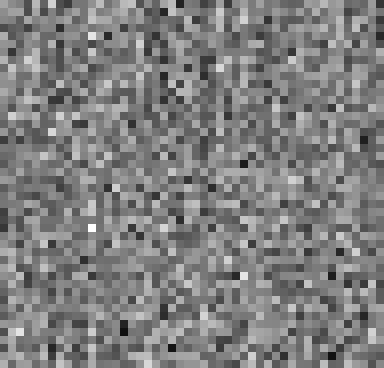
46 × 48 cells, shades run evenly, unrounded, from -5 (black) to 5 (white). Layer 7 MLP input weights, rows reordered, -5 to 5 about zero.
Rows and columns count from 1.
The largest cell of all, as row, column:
29, 12
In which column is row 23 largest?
37
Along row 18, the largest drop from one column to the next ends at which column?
46
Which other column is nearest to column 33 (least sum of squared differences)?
47
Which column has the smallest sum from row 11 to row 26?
26
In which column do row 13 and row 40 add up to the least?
21
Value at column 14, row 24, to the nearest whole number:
-3
